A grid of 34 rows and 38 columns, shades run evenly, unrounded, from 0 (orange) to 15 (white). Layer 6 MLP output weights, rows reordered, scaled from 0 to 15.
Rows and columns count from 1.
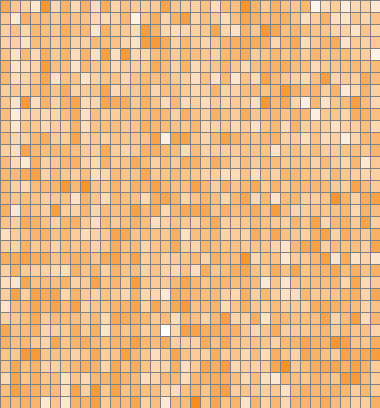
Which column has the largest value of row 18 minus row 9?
36
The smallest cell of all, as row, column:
34, 20
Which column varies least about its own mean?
30
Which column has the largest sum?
2
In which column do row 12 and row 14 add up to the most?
35
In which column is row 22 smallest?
25
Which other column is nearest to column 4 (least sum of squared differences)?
22
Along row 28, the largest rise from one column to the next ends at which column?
17
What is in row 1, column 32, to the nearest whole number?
14
